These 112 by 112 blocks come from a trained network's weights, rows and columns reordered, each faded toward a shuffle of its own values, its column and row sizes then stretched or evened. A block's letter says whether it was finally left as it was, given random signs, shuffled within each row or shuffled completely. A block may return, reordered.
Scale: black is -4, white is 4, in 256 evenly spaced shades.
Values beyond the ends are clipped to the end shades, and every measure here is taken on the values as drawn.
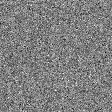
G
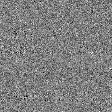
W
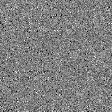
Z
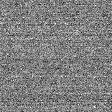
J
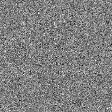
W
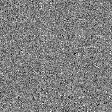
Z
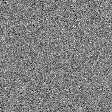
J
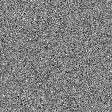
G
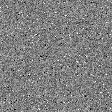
J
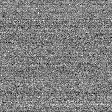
J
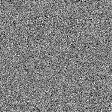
J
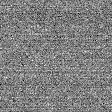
J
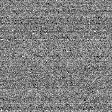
Z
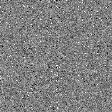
W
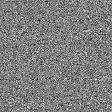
W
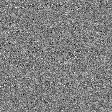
J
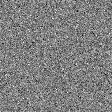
G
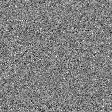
J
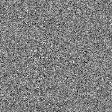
W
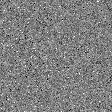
G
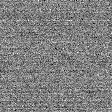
J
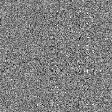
Z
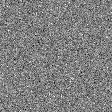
G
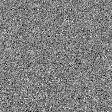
J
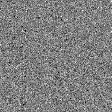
Z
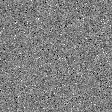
G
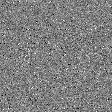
J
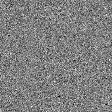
Z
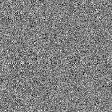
Z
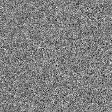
W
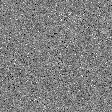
G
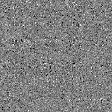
Z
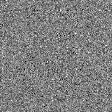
W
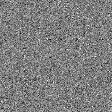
W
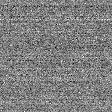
J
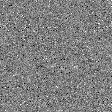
J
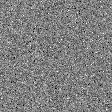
G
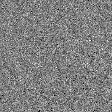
W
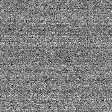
Z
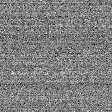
J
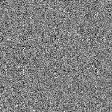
Z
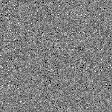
Z
